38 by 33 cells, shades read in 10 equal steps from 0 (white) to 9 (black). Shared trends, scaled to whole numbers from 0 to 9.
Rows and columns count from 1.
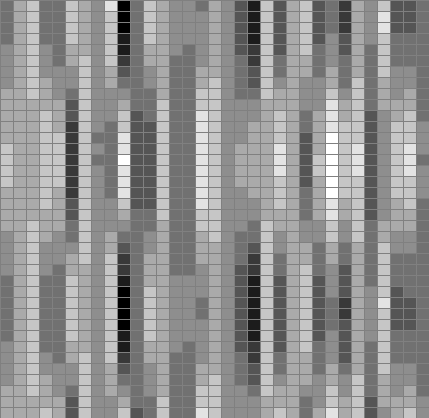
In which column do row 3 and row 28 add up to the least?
30
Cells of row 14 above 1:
27
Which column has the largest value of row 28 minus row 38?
10
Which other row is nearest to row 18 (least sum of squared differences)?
12
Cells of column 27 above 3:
25
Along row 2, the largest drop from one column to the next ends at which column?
21
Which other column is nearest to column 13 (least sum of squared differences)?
17
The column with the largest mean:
20
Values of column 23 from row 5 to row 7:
3 3 3
